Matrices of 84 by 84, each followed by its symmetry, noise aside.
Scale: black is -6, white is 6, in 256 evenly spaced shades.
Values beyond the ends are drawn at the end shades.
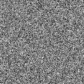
antisymmetric.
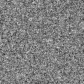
no symmetry.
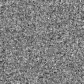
antisymmetric.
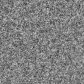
no symmetry.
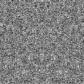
mirrored left to right.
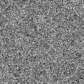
symmetric.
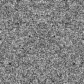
mirrored left to right.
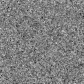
symmetric.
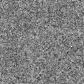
symmetric.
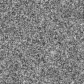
symmetric.
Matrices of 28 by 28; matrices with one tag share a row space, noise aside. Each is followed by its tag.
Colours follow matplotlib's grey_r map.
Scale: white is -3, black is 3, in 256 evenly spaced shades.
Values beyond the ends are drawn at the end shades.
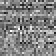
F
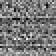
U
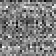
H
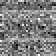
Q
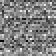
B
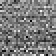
U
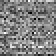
F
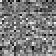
B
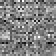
F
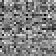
B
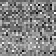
H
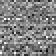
B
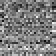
Q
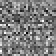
U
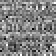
H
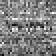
Q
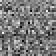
U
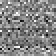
U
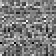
B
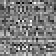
F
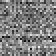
H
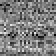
F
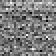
B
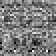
B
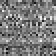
H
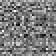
B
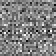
H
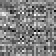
F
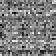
Q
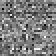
B
